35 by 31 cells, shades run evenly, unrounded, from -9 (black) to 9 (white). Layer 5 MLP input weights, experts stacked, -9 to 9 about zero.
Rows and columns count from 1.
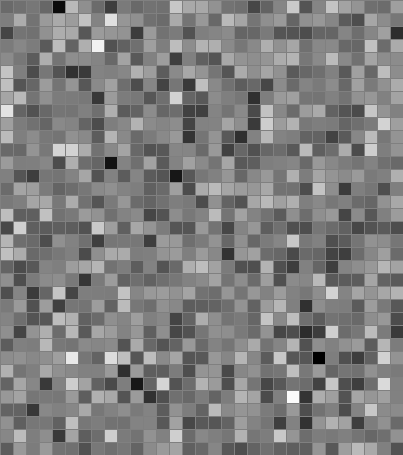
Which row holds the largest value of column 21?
10
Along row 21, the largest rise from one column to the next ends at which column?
21
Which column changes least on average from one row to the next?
3
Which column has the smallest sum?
24
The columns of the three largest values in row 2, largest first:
9, 7, 18
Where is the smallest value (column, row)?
25, 28
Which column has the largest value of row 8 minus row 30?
14
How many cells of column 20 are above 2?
4
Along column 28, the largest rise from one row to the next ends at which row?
31
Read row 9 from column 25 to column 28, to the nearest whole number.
3 -2 -3 -4
